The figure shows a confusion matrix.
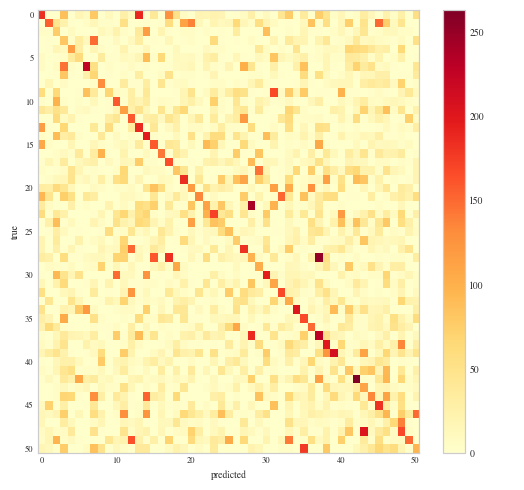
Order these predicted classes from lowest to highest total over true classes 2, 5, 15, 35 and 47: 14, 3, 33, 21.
21, 33, 3, 14
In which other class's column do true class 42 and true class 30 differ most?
10
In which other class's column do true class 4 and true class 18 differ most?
29
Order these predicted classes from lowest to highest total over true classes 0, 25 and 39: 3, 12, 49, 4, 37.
4, 49, 12, 3, 37
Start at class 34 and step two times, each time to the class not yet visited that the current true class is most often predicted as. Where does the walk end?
3
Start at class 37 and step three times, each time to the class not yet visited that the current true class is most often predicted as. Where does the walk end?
13
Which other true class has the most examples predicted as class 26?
36
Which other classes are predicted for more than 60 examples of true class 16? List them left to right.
8, 26, 29
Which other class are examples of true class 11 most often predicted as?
46
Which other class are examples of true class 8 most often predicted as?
48
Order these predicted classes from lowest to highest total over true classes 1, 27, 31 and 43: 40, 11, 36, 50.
50, 40, 36, 11
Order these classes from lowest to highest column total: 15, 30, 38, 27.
15, 30, 27, 38
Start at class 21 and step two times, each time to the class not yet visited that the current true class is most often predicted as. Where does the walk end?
12
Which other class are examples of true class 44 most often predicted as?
14
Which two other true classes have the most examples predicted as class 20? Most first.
1, 24
